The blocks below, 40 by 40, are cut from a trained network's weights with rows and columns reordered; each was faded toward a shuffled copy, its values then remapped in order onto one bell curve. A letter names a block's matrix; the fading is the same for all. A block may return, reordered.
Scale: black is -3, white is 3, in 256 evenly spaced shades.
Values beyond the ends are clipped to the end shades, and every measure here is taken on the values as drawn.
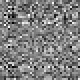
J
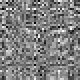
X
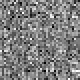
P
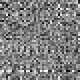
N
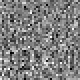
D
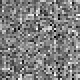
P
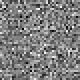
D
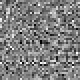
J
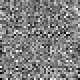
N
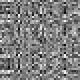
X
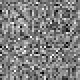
D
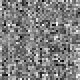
P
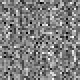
P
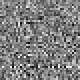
N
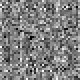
P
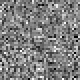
D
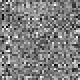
J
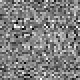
J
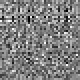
J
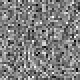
D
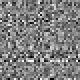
N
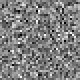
D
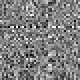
N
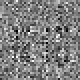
J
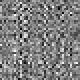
X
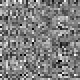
X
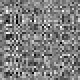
X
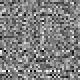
N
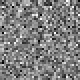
D
